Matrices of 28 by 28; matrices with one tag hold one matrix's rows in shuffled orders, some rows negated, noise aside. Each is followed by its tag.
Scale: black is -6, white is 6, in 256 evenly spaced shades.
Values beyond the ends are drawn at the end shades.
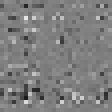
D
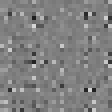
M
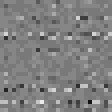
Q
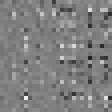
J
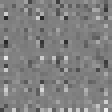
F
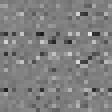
Q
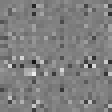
M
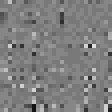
M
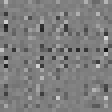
F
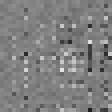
J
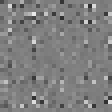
M
